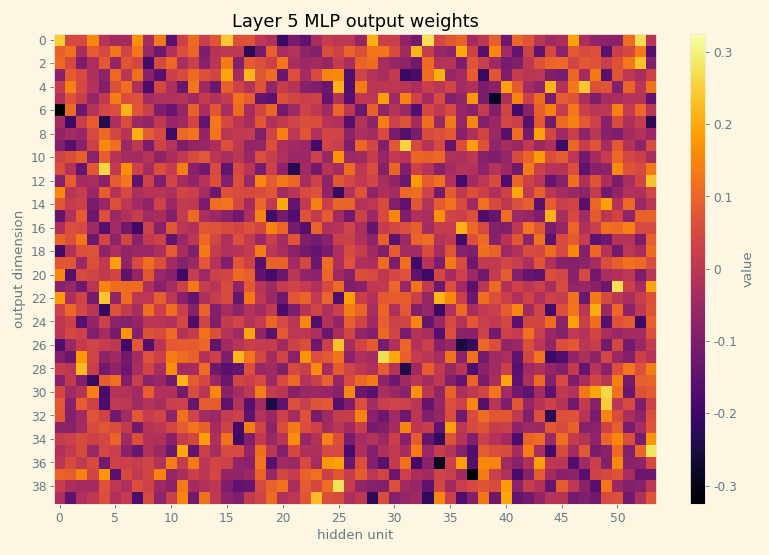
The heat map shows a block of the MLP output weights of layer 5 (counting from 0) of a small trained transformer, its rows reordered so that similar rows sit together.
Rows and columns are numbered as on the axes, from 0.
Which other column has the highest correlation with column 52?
33
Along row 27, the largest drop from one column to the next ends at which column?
44
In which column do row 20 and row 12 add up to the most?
53
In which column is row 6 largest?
6
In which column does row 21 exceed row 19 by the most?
32
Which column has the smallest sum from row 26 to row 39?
41
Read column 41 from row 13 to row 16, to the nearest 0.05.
0.2 0.05 -0.05 0
